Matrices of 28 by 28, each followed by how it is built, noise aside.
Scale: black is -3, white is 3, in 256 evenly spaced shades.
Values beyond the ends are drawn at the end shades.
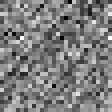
Hankel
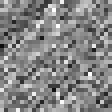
Hankel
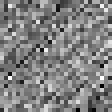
Hankel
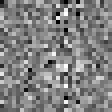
uneven columns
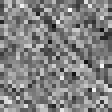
Toeplitz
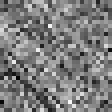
Toeplitz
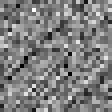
Hankel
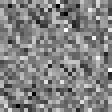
Toeplitz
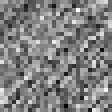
Hankel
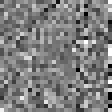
uneven columns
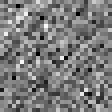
Hankel
